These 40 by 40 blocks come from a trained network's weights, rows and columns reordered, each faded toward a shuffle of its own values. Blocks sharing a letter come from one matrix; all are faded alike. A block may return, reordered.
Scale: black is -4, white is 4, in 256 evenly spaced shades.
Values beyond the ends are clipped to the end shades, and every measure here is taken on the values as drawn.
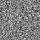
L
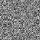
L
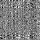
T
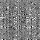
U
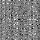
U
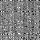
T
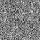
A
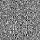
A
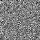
A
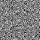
A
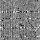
U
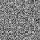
L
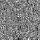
A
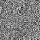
L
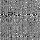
T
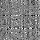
T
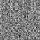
L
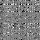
T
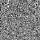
A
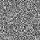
L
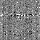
U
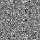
A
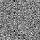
L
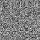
L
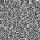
L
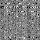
U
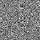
A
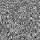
L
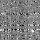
T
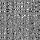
T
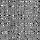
U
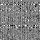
U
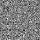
A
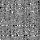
U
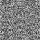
L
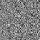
L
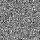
A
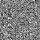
A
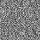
L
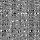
U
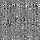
U
